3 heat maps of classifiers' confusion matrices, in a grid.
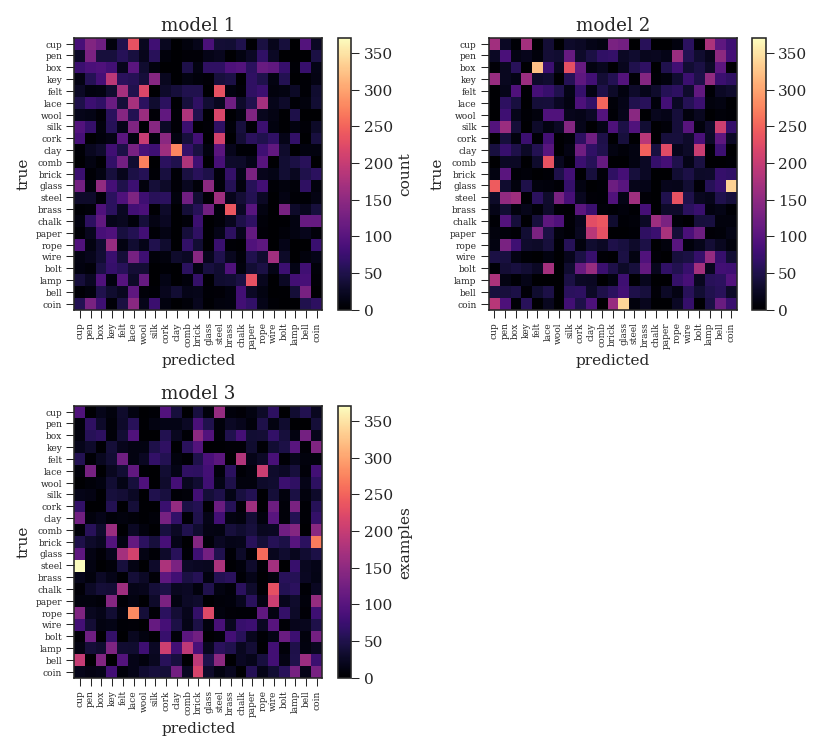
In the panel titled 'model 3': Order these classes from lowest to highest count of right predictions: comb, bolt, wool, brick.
comb, wool, bolt, brick
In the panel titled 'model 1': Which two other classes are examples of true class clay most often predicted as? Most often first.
cork, lace
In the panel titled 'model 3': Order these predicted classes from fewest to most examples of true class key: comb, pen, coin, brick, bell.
bell, pen, comb, brick, coin
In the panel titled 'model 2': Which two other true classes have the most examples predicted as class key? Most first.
cup, cork
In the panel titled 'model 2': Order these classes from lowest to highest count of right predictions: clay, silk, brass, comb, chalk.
clay, brass, comb, silk, chalk
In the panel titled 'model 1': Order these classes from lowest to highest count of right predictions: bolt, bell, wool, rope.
bolt, rope, bell, wool
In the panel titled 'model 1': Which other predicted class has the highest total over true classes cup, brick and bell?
lace
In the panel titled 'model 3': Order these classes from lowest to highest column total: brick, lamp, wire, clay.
clay, lamp, wire, brick
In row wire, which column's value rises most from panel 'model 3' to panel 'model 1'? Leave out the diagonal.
lace
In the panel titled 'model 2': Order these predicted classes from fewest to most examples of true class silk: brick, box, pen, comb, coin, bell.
comb, box, coin, brick, pen, bell
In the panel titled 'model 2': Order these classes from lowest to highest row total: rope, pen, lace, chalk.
rope, lace, pen, chalk
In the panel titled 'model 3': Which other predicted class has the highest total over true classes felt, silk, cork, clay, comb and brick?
coin
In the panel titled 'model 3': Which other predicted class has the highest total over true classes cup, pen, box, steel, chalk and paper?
wire
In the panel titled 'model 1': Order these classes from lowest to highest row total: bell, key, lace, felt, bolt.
bell, bolt, key, felt, lace
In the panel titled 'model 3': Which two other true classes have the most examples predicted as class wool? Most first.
lamp, brick
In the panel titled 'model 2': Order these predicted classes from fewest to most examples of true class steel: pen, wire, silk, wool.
wire, silk, wool, pen
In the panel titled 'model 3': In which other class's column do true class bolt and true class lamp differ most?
cork
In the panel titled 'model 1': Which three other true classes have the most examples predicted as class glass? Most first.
brass, cup, box
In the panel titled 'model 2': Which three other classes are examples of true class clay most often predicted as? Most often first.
brass, paper, bolt
